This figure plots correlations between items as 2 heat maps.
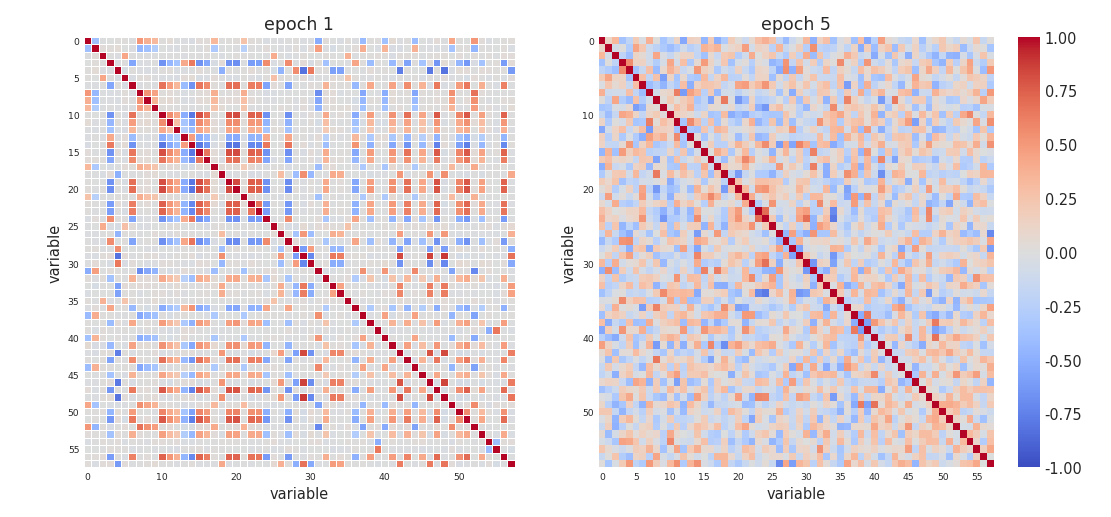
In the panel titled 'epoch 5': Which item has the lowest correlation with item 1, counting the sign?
38
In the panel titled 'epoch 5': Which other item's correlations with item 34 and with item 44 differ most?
29
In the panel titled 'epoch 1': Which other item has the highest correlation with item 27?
14
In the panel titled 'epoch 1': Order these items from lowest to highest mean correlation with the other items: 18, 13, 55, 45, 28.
13, 28, 55, 18, 45
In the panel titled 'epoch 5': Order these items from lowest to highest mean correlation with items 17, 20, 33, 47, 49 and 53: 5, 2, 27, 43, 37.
2, 37, 5, 43, 27
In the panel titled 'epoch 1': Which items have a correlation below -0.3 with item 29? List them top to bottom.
4, 28, 30
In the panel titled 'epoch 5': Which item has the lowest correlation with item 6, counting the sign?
36
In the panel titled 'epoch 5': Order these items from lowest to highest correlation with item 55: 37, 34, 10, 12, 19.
12, 19, 34, 10, 37
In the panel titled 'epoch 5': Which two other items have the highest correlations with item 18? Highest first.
8, 36
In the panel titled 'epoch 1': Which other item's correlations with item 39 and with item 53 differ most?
55
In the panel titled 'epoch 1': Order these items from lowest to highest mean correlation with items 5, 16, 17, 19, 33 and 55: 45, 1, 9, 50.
1, 9, 45, 50
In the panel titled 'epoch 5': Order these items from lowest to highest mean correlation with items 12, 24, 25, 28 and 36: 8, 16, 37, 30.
16, 37, 8, 30
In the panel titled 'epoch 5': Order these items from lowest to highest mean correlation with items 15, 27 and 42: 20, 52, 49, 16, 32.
32, 16, 49, 20, 52
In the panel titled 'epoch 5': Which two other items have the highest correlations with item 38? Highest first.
49, 40
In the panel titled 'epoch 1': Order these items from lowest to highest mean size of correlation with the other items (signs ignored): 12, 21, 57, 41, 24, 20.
21, 57, 12, 41, 24, 20
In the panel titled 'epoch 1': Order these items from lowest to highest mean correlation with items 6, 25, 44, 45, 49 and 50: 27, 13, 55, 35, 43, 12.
27, 13, 55, 35, 12, 43
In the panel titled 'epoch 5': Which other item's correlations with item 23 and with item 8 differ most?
20
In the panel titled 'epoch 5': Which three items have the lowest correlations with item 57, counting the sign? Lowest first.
26, 28, 46
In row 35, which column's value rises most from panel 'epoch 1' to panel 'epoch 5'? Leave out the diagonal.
3
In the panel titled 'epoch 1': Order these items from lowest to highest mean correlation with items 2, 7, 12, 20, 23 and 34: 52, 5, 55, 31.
31, 55, 5, 52
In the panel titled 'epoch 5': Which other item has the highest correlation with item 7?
11
